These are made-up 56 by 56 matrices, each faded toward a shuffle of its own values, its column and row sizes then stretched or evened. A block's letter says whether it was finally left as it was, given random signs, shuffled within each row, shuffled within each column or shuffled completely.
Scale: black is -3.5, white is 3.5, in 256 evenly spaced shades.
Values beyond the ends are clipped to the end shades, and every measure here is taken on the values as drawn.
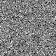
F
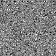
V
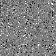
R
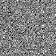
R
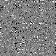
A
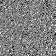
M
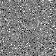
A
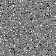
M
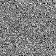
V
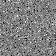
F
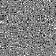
A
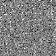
R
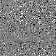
R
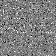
V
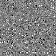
A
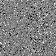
M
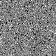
F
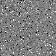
M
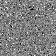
V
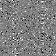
A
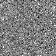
M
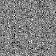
A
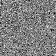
F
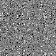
R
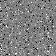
M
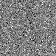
F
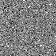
V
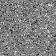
V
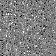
M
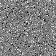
F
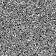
F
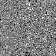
M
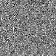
A
